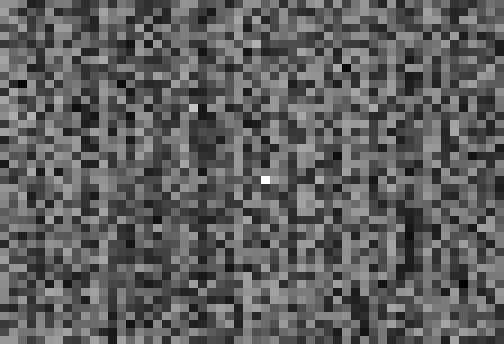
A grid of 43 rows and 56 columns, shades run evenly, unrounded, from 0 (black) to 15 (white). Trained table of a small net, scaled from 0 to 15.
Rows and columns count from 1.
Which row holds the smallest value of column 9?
14
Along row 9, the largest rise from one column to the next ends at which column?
40
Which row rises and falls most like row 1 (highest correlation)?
9
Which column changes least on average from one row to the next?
48
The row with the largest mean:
23
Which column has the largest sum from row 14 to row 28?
12
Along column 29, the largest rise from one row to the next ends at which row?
3
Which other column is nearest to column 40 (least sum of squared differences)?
49
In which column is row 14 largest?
22
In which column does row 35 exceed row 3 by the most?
28
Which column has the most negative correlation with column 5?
44
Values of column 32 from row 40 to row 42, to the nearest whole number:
8 9 6
